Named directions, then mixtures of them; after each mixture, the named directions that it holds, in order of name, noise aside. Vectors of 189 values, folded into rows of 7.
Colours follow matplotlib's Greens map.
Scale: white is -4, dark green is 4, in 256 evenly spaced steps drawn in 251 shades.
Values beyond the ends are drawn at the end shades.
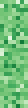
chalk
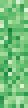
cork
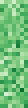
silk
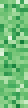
chalk.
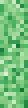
chalk, silk.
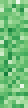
chalk, cork.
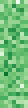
chalk, cork.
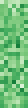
cork, silk.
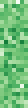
chalk, cork.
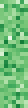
chalk.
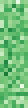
chalk, cork.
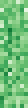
cork.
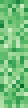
cork, silk.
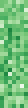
cork.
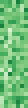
cork.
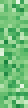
chalk, cork.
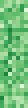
cork.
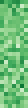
cork, silk.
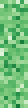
chalk.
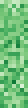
cork, silk.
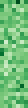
chalk, cork.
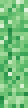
cork.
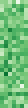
chalk, cork.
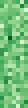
chalk, cork.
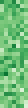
chalk, silk.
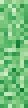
silk.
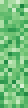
cork, silk.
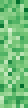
cork.
